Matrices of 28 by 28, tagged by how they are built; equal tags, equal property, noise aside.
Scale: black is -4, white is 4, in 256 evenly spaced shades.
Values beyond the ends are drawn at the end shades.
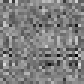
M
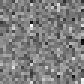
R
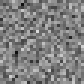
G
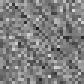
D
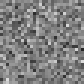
G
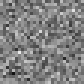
G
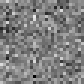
R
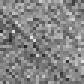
D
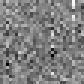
R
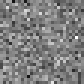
G
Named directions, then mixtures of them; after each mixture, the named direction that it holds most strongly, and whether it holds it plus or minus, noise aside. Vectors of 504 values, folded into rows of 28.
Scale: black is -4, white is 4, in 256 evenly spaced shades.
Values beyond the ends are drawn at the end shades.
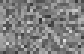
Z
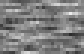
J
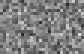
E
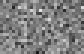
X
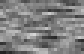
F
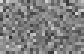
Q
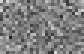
Q, plus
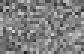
Q, minus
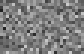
Q, minus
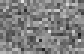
E, minus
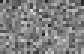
X, plus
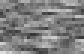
F, minus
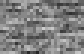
J, minus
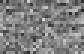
Z, plus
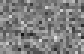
E, plus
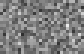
E, plus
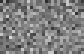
Q, minus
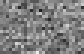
X, minus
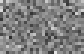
Q, plus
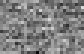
X, plus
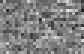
Z, plus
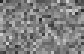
Z, plus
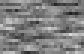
J, minus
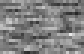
J, minus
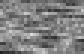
F, plus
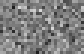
X, plus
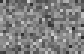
Z, plus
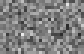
E, minus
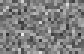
E, minus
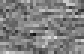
F, minus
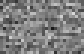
Q, minus
